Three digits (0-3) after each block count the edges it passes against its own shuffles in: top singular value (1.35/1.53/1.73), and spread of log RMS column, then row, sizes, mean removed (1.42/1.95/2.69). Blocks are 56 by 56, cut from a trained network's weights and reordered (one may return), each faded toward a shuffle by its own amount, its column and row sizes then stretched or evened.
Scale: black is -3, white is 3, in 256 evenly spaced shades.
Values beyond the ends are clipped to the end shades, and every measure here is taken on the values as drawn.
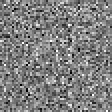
2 1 0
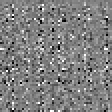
0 3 2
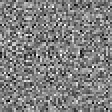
3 0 1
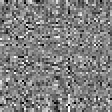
3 2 2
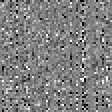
1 3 1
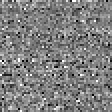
0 0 2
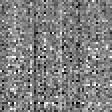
2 2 2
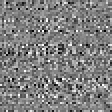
3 0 3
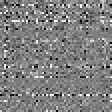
2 2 3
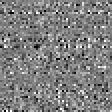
1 1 3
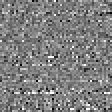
0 0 3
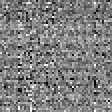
1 2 0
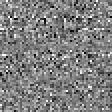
2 1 2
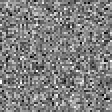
2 0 1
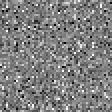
0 2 1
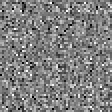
0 1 1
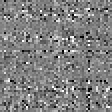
1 2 3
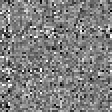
1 2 2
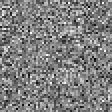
2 0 0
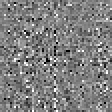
1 2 2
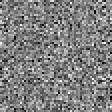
3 1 1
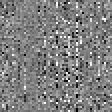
2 3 1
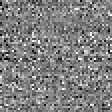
0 1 2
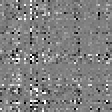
1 3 3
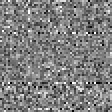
2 0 2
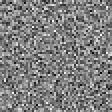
3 0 0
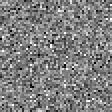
0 0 0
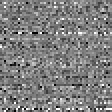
2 1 3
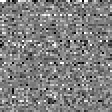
2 1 3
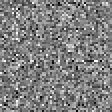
1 1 1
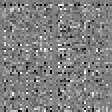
0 3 3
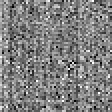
2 0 1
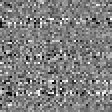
3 1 3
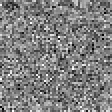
1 0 0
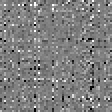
1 3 2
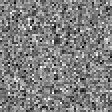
1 0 0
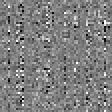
0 3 1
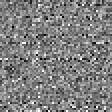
0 0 2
